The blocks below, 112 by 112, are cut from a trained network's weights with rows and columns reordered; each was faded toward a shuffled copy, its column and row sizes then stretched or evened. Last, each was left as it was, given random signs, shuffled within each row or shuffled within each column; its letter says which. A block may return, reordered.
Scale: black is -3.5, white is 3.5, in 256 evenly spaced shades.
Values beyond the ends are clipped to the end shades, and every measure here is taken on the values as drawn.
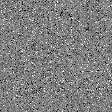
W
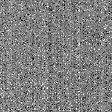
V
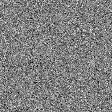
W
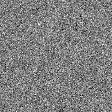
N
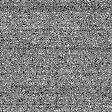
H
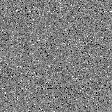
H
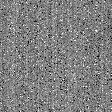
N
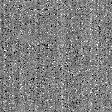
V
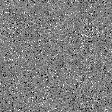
W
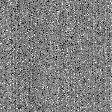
N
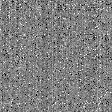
V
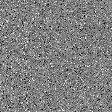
N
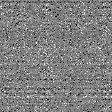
V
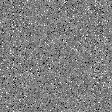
N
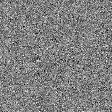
W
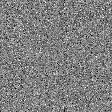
N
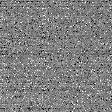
V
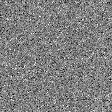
H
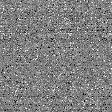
V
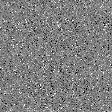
W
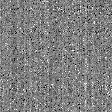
V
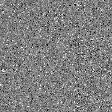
W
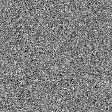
W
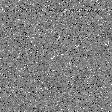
H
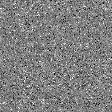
W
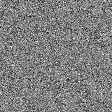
H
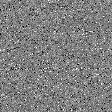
H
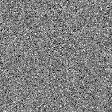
V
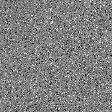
N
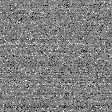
H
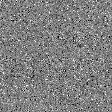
W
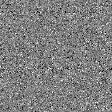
W
